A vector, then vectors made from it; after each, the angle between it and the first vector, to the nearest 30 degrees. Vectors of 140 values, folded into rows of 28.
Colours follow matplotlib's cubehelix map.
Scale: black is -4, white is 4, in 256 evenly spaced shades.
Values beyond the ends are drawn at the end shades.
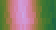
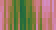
150 degrees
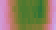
120 degrees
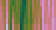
150 degrees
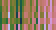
120 degrees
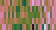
120 degrees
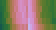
30 degrees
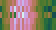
30 degrees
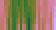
150 degrees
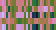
90 degrees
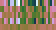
90 degrees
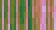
120 degrees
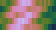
30 degrees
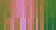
30 degrees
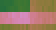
90 degrees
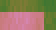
60 degrees
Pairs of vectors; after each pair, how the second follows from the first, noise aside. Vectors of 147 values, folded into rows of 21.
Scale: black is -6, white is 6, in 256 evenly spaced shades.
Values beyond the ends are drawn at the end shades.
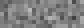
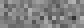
sign-scrambled.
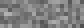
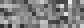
negated, scaled up.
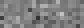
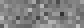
sign-scrambled.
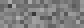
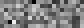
wrapped around, scaled up.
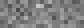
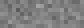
shrunk.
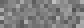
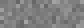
shrunk.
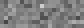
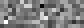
negated, scaled up.
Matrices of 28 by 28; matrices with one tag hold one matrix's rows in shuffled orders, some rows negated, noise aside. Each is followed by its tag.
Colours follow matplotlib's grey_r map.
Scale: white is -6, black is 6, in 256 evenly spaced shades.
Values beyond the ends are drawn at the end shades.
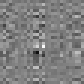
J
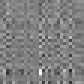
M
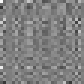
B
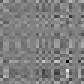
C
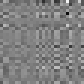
C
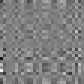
B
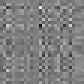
M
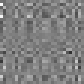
B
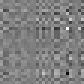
C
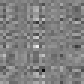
J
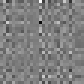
M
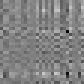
C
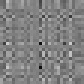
M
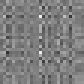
M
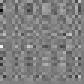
B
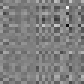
C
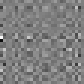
B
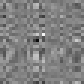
J
